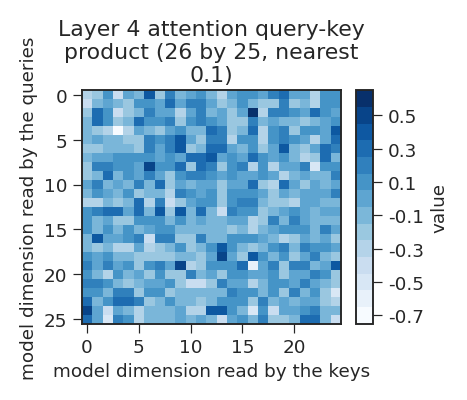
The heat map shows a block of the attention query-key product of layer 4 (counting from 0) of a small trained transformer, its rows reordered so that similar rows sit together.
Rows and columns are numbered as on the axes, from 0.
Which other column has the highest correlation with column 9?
24
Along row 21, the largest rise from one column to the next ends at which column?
13
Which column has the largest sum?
12
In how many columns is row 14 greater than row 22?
10
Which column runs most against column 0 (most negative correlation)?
11
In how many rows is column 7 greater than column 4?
15
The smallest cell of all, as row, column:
4, 3
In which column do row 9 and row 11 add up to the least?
8
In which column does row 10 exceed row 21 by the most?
16
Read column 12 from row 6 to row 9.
0.3 0.4 0.2 0.1
